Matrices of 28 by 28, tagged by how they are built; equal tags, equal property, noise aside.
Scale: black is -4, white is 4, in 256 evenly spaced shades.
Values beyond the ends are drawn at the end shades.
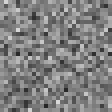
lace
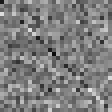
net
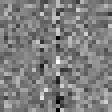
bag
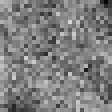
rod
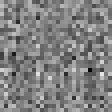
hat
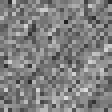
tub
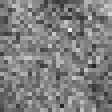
rod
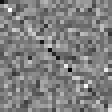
net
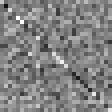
net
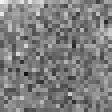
rod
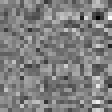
hat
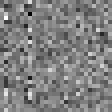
bag
